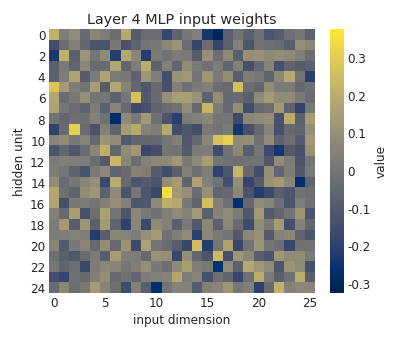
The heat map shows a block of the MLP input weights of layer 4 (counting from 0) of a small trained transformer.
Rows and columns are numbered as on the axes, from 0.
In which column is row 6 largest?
8
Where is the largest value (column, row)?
11, 15
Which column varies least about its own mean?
3
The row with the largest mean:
6
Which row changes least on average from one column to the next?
12
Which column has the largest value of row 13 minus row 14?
5
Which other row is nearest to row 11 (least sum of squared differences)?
13
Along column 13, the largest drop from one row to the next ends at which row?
20
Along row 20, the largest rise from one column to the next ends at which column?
14
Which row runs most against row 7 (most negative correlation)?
23
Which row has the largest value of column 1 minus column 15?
0
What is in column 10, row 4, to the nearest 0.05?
0.05
